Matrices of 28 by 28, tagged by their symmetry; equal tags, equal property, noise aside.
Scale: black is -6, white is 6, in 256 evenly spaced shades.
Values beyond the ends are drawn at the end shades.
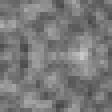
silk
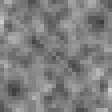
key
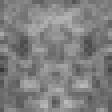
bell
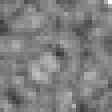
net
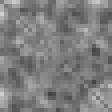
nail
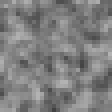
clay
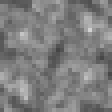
key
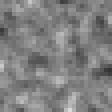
clay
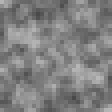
key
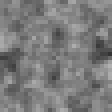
key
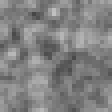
nail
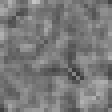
nail
